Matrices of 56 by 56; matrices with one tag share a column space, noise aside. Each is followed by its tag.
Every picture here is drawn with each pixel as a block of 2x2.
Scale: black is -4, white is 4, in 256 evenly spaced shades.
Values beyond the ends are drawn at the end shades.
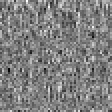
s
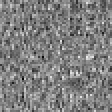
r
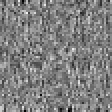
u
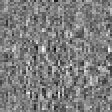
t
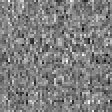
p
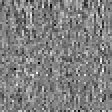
s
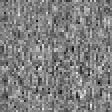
t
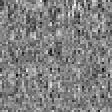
s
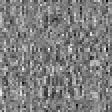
t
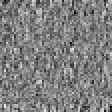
u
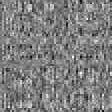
r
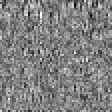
s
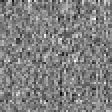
p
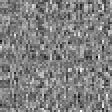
r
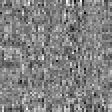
u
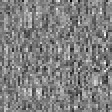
t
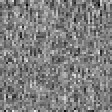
s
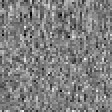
s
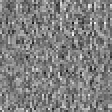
r
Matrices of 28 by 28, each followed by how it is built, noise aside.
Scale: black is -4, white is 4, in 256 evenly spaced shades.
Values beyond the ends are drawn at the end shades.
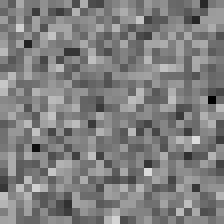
Hankel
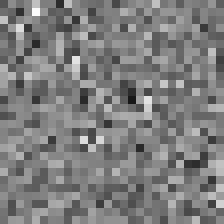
block diagonal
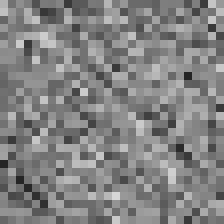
Toeplitz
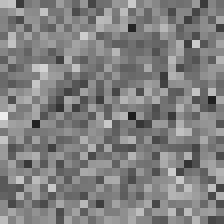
Hankel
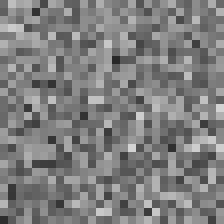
noise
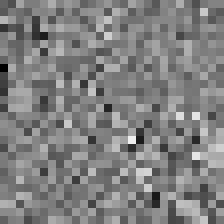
block diagonal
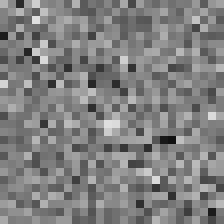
banded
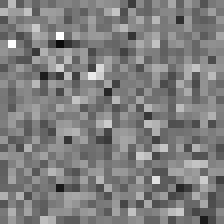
banded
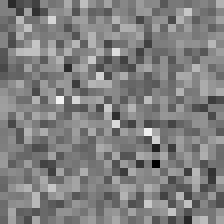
block diagonal
